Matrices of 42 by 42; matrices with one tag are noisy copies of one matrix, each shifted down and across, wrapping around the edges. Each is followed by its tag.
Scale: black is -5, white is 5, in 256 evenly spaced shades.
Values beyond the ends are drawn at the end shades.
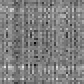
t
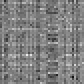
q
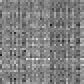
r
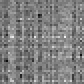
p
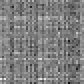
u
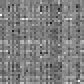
u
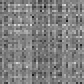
r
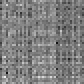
r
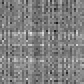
t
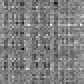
p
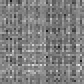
r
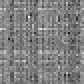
u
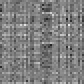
q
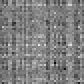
p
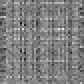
q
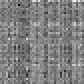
u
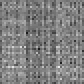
r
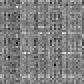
u
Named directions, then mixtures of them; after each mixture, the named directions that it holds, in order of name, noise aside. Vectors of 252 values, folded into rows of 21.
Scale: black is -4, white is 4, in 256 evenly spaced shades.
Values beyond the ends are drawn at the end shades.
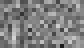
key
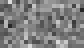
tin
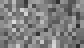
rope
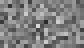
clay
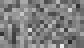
key.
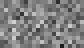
clay, key, rope.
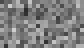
clay, key.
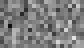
key, tin.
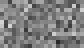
key, tin.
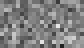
key.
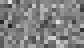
clay, tin.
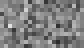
clay, key, tin.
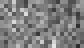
rope.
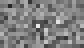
clay.
